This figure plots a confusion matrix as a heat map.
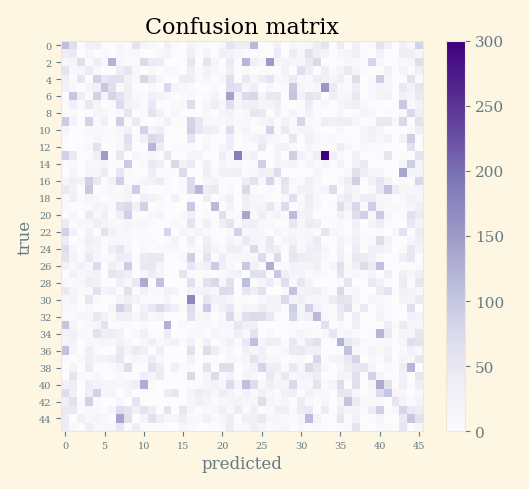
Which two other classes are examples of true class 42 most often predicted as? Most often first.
36, 3
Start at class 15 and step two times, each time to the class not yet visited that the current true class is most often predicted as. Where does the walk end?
40
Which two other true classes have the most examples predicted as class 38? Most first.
20, 26
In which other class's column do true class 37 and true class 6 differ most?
21
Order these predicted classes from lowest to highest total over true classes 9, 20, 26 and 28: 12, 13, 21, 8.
13, 21, 12, 8
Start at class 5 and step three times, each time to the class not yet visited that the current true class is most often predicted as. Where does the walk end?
22
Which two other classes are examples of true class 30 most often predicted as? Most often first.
16, 28
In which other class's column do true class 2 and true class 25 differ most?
26
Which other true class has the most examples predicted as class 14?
41
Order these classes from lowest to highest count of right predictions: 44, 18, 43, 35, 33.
18, 33, 43, 44, 35
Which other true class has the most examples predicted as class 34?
17
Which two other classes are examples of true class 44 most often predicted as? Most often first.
7, 31
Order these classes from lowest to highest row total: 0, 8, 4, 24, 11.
8, 11, 24, 0, 4
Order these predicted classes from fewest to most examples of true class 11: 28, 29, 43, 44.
28, 43, 29, 44
